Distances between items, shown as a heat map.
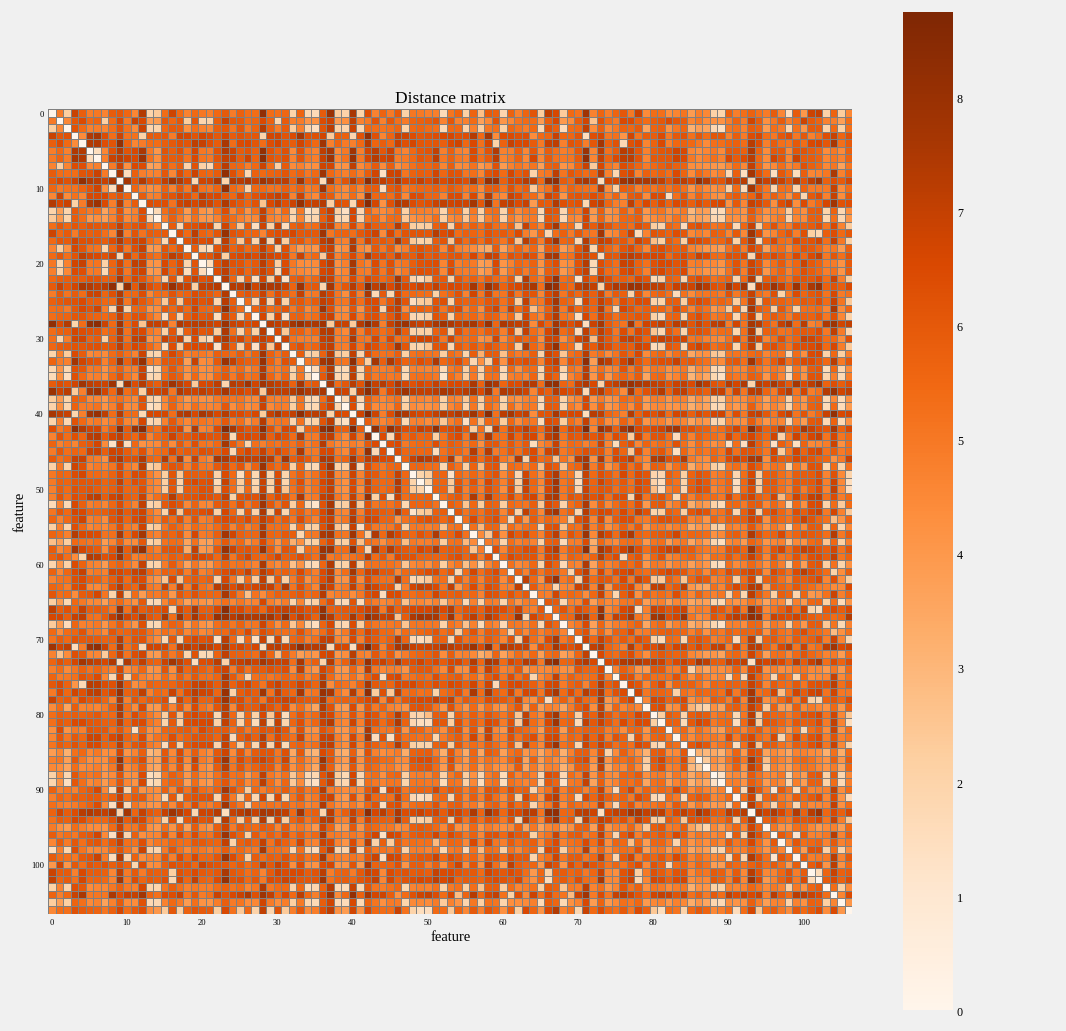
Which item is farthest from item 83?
42
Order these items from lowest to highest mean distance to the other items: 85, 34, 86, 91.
34, 85, 91, 86
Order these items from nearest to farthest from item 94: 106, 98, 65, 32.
106, 65, 98, 32
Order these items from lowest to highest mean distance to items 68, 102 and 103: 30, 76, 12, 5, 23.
5, 30, 76, 12, 23
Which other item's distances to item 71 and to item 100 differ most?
28
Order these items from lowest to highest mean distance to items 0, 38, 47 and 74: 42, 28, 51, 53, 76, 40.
51, 53, 76, 42, 40, 28
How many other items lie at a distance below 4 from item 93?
5
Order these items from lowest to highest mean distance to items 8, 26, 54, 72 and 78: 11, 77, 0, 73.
0, 11, 77, 73
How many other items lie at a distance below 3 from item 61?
3
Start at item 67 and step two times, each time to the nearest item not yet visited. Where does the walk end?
46
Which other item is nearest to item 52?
35
